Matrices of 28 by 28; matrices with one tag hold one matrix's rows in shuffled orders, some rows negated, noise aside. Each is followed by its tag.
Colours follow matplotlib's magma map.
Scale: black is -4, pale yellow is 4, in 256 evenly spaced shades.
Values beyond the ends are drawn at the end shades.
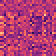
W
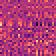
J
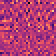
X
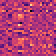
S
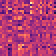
S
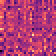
W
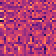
W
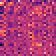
W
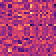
S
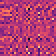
X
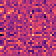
W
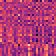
J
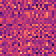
J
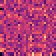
W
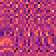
X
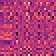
X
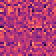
W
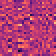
S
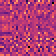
X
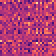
J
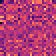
W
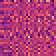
X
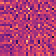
X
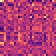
W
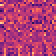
W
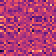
W
